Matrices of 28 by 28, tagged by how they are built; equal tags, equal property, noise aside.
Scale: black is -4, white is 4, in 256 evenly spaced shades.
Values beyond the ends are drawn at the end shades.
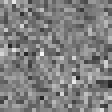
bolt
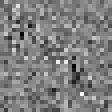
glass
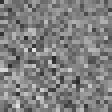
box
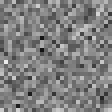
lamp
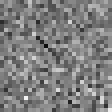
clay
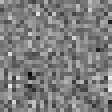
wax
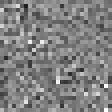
bolt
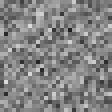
lamp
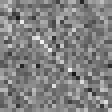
clay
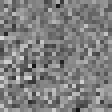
box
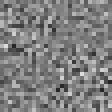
bolt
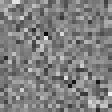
glass
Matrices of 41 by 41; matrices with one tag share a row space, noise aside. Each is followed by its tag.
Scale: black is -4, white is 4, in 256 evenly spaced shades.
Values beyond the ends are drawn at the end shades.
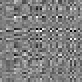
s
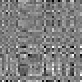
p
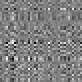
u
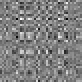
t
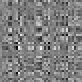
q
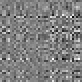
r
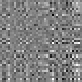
r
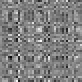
q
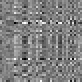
s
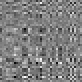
s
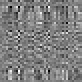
q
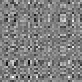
u
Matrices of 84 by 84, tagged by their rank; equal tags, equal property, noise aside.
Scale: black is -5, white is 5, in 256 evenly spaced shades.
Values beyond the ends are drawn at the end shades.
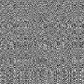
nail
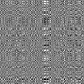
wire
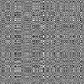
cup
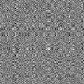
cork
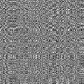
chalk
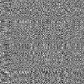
nail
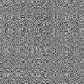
nail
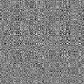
chalk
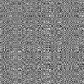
nail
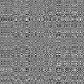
cork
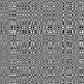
cup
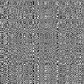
cork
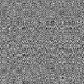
chalk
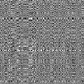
cork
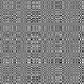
cup
